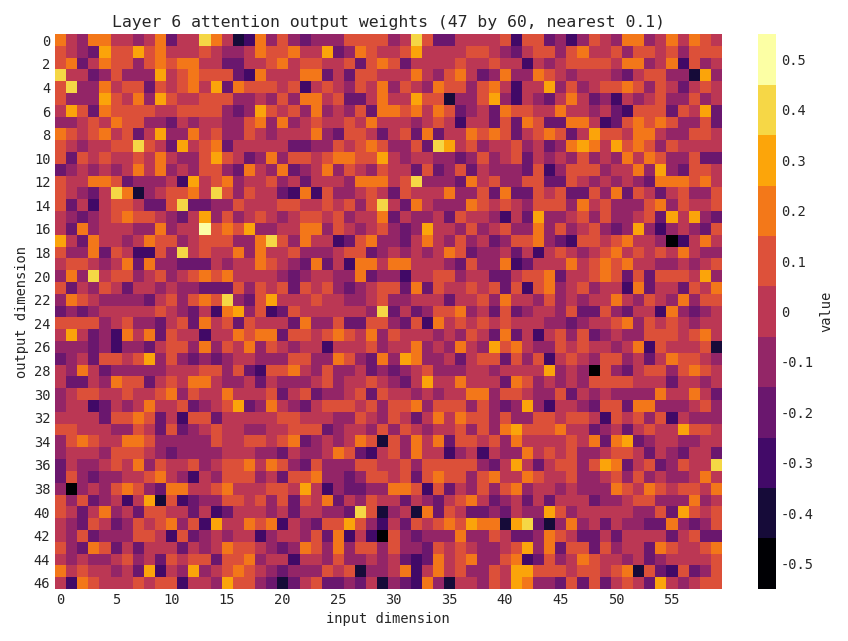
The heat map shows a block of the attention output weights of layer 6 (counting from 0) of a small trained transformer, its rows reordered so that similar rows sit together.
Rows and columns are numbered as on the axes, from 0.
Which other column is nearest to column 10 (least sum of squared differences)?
38
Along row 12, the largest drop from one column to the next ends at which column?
33
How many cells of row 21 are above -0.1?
37
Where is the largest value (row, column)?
16, 13
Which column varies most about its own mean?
29
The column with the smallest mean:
26
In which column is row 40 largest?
27
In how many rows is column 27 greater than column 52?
14
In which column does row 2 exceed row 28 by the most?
48
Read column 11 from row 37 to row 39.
-0.1 0.2 -0.3
